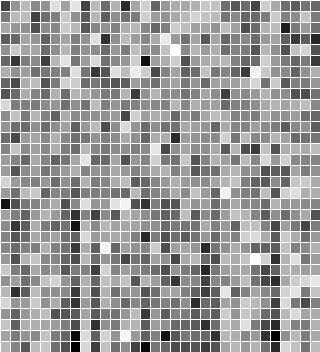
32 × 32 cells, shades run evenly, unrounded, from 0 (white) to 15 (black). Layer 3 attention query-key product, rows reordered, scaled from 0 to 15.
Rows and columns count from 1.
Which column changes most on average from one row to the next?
13
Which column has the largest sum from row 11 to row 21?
8
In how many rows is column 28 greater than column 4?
20
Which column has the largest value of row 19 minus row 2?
15
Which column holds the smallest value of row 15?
9
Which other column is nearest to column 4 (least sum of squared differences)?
25
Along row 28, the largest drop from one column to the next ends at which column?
29
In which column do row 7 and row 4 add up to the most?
11
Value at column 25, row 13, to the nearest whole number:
4
